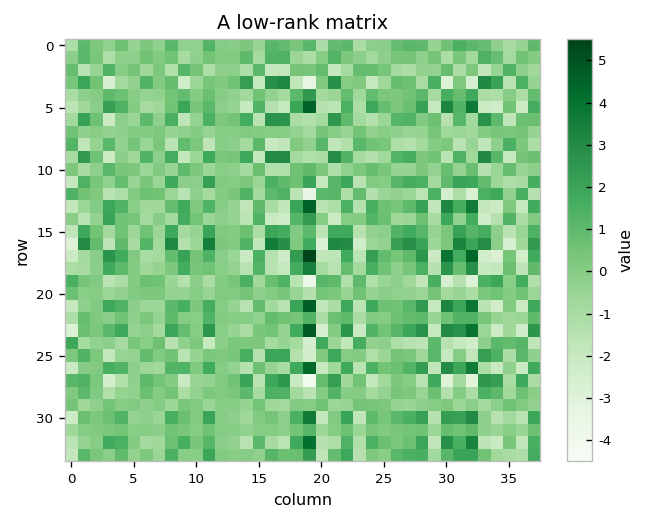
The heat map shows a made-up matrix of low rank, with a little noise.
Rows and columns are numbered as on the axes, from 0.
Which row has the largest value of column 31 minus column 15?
16
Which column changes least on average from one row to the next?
12
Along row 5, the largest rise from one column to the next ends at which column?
30
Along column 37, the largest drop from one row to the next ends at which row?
24
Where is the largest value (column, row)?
19, 17
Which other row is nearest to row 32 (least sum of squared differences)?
13
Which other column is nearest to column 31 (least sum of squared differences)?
22
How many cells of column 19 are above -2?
28
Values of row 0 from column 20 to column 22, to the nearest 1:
-1 1 1
